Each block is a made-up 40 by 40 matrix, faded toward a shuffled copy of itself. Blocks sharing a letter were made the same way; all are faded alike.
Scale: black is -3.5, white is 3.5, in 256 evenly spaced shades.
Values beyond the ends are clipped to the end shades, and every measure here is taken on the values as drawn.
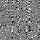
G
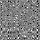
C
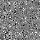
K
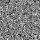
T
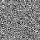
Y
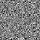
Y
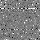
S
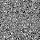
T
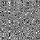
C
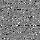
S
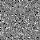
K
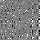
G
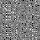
C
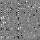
G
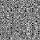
Y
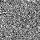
T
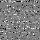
S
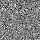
T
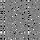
G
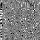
C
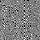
G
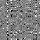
G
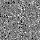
K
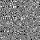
Y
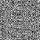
Y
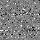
S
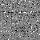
S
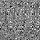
Y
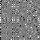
G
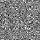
Y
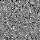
K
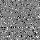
S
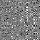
C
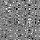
G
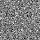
T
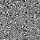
K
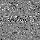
S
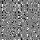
G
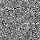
T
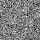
T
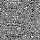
Y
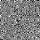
Y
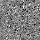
K
